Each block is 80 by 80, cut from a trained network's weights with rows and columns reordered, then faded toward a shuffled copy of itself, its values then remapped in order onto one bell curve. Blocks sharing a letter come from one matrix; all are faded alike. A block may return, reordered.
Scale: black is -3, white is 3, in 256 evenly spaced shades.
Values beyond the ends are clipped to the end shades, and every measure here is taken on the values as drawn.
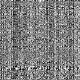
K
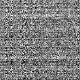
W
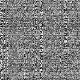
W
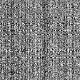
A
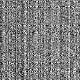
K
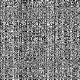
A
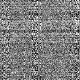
W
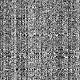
A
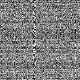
W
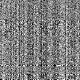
K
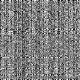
K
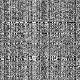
K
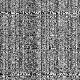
K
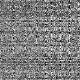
W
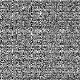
W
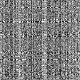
K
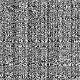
A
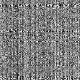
A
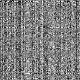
K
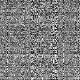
W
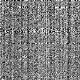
A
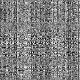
K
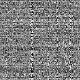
W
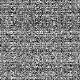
W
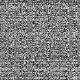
W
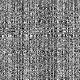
K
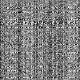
K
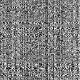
A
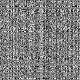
A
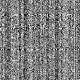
K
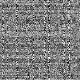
W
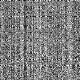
A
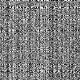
K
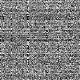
W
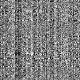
A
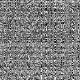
W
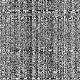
K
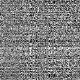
W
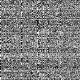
W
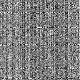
K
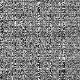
W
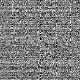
W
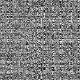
W
